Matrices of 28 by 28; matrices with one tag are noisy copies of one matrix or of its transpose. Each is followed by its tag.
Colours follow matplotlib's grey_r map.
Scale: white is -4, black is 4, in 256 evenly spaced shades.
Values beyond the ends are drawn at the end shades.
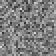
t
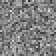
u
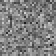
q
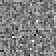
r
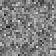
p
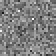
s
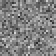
p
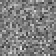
u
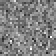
p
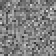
p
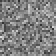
t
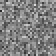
r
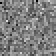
r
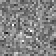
p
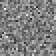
t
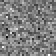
q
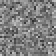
r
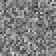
r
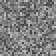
p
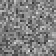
q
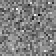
t
